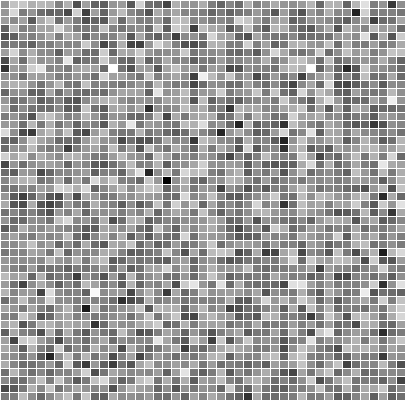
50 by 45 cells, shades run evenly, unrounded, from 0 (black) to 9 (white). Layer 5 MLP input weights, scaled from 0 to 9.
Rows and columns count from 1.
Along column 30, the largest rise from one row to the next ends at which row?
38
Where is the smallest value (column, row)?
19, 23
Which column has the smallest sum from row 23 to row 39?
27
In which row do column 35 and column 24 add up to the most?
9
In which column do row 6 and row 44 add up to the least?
21
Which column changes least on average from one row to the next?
24
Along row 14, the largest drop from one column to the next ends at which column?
17
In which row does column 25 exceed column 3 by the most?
36
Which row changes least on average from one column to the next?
34
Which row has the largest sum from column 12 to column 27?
10
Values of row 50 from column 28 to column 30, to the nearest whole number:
2 6 4
